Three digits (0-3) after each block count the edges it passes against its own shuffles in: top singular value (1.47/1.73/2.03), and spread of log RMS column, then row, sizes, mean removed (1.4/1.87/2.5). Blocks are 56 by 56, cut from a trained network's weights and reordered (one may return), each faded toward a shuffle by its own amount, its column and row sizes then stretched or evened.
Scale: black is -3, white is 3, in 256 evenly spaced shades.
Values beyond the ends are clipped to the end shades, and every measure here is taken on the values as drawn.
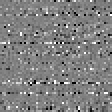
1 1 3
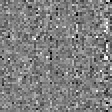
0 2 1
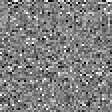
2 0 1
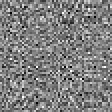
3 2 1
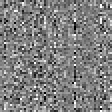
0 3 1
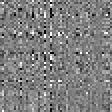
3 3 2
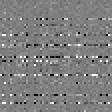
3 2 3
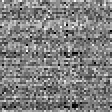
2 2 0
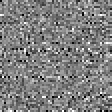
1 1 3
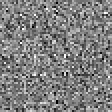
0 1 1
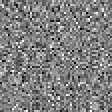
3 0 0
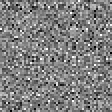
3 0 0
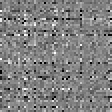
0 3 3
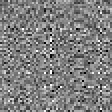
3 2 2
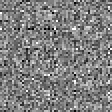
1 2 1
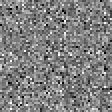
0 1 1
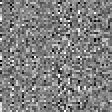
2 3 1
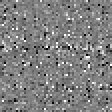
0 2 2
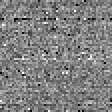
1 1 1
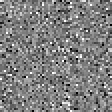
2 1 0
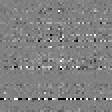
3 1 3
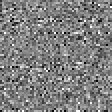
1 1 2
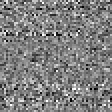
2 1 3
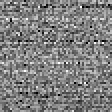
1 0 2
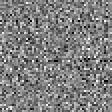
2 1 2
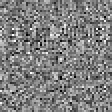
1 1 2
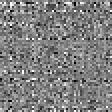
0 2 3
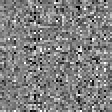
1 3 2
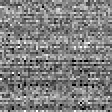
3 2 1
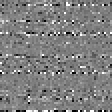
3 1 3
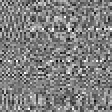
3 0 2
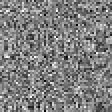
2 0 1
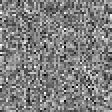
1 2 0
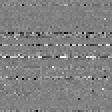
2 0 3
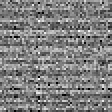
3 2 1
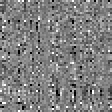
2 3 1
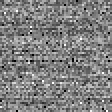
1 0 0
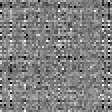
3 3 0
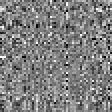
3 3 2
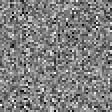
0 2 0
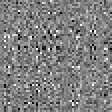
2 3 1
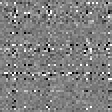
3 2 3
